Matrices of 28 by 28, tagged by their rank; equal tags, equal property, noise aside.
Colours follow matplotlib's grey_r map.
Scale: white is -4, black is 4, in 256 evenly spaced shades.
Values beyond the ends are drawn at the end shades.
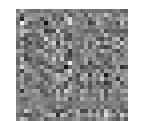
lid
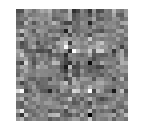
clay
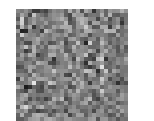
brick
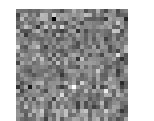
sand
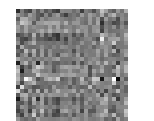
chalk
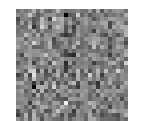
lid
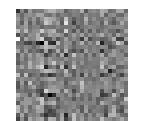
clay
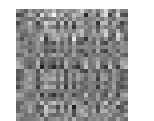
clay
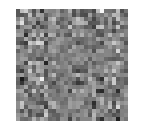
clay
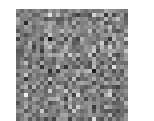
brick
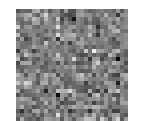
sand
